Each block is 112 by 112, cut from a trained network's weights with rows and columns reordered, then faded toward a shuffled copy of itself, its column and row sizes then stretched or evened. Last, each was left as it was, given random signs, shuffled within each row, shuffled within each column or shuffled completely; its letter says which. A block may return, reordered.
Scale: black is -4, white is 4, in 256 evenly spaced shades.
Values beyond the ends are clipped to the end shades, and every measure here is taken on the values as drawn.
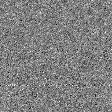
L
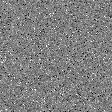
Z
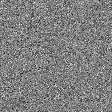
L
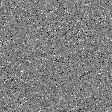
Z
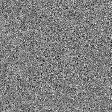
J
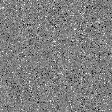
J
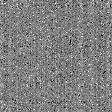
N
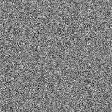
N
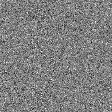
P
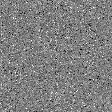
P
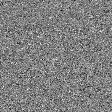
L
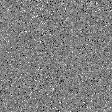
J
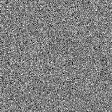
N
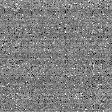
N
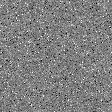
Z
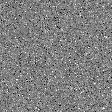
Z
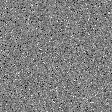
Z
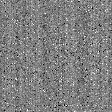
N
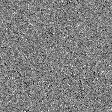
L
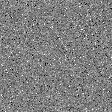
Z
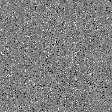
P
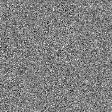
J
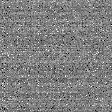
N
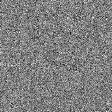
J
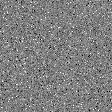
Z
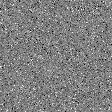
Z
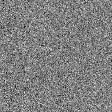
P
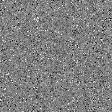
J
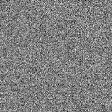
N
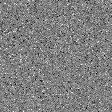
Z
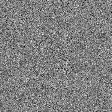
P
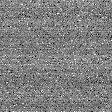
L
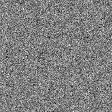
P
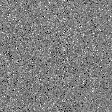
P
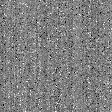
P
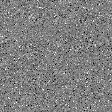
J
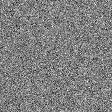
L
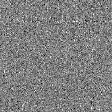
N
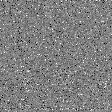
L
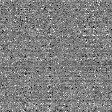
N
